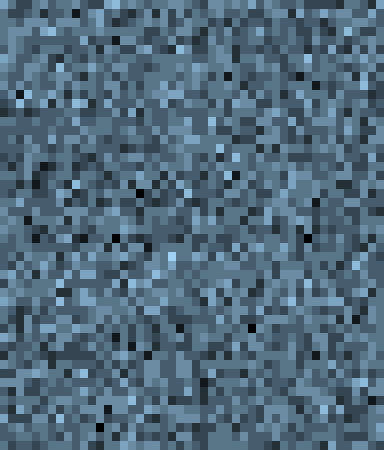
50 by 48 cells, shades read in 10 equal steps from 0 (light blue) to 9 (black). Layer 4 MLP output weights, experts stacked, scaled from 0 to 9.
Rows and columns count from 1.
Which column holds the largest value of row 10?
40
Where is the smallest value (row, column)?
29, 22
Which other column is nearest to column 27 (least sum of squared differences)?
34
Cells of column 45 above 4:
29
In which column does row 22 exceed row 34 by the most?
18
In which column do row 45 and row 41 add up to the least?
42
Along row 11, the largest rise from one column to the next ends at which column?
3
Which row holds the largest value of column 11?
27
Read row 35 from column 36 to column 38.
6 4 3
